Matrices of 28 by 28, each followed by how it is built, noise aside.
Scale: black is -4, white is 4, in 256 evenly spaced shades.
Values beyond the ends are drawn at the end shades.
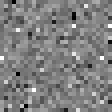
sparse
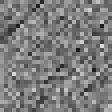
Hankel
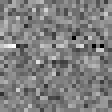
uneven rows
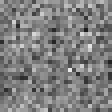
blocks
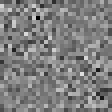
block diagonal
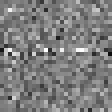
uneven rows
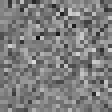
upper triangular
